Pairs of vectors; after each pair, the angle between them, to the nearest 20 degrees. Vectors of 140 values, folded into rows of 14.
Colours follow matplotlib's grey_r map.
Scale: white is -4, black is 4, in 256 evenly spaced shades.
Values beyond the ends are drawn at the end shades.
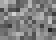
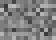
100 degrees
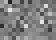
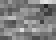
120 degrees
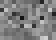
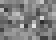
140 degrees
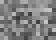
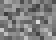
120 degrees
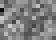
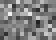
80 degrees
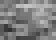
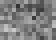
120 degrees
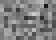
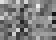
80 degrees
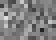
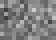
140 degrees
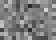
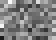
40 degrees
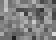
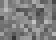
20 degrees
